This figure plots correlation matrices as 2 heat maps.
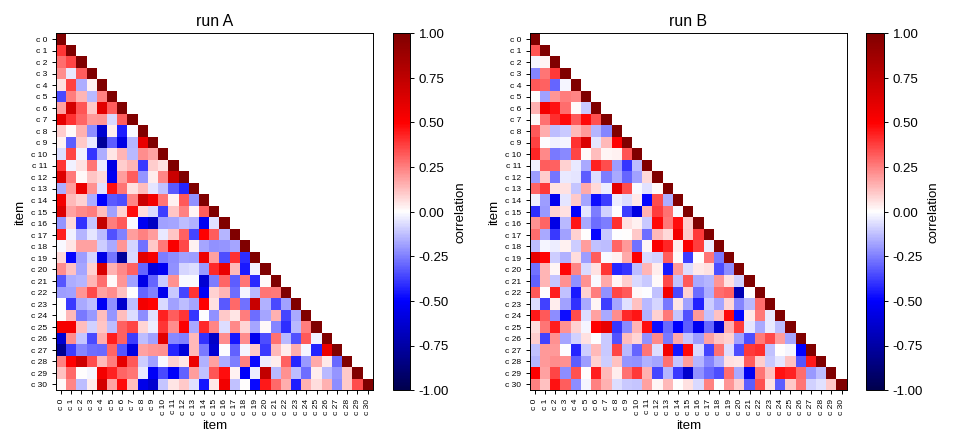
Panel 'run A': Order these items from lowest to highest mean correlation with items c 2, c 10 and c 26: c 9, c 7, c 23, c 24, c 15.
c 15, c 23, c 7, c 9, c 24
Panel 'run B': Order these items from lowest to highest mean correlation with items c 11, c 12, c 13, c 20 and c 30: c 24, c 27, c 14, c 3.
c 24, c 14, c 27, c 3
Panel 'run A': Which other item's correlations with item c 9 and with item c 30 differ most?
c 4
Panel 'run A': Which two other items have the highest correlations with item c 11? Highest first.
c 12, c 18
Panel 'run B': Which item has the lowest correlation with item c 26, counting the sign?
c 27
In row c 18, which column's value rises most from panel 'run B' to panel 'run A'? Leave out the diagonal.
c 25
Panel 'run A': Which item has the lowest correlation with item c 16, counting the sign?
c 9
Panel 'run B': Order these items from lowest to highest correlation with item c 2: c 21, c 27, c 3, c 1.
c 21, c 1, c 27, c 3
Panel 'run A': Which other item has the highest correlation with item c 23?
c 19
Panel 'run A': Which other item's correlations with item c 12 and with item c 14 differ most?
c 8
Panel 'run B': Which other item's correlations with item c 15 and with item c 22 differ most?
c 29
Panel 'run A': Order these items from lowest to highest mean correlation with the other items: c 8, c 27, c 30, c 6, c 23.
c 27, c 23, c 8, c 30, c 6
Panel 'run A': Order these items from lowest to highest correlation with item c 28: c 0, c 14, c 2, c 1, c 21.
c 14, c 21, c 0, c 1, c 2
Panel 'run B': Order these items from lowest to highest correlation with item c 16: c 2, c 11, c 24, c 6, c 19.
c 2, c 6, c 11, c 19, c 24
